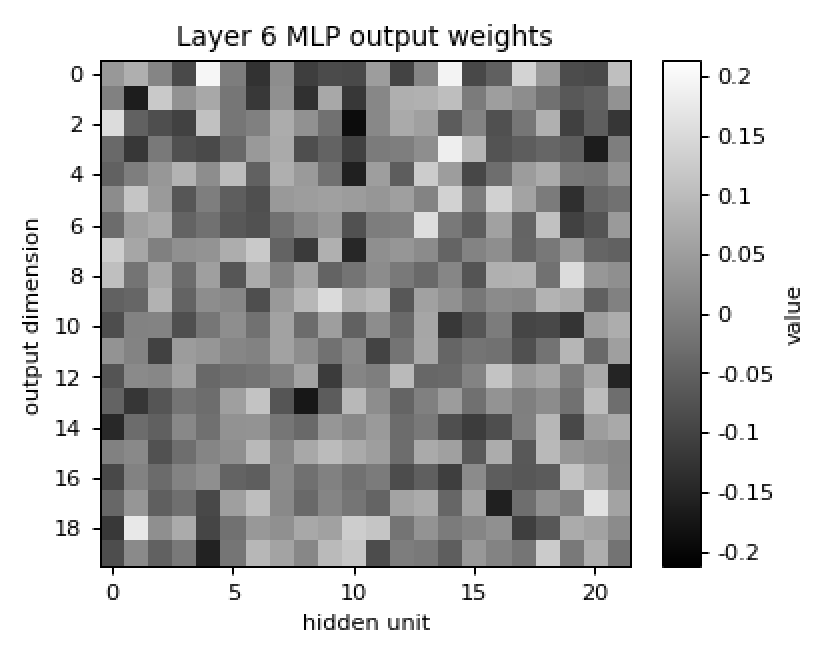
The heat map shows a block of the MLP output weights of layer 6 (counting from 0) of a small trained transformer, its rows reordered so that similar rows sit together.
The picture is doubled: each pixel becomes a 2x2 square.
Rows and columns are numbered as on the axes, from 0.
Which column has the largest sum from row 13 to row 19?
20
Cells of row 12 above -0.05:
19
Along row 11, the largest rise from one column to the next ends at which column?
3
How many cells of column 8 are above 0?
11
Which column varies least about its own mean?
7
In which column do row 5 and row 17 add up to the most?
1
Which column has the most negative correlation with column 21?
12
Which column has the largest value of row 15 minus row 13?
8
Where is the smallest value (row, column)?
2, 10
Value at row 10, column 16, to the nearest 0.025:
0
